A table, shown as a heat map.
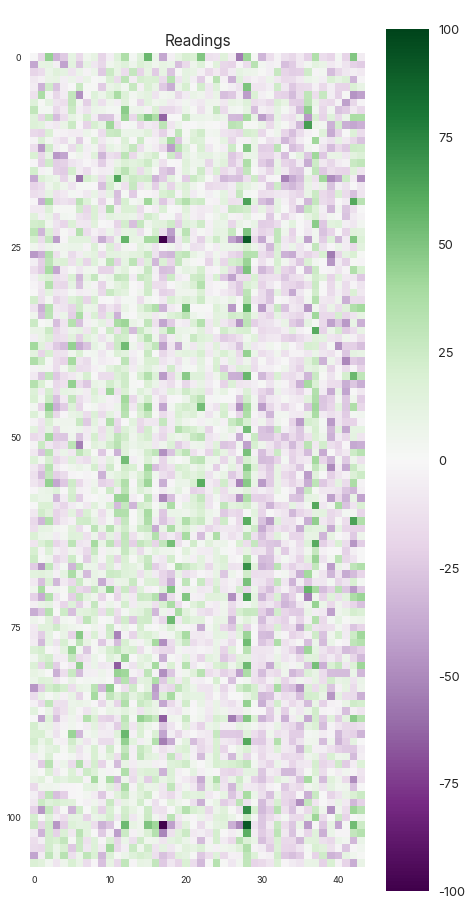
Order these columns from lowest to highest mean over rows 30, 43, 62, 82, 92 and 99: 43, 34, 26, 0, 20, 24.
34, 26, 43, 0, 24, 20
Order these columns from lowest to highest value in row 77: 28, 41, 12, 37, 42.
41, 37, 12, 42, 28
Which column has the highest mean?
28
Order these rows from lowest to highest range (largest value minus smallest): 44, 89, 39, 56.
39, 44, 89, 56
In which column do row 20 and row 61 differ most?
42
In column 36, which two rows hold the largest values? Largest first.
9, 70
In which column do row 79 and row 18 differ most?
17
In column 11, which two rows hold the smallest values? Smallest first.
80, 76
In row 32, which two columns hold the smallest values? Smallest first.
41, 31
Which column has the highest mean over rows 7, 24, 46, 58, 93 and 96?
12
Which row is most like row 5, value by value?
51
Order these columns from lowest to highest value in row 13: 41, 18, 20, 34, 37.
41, 34, 20, 18, 37
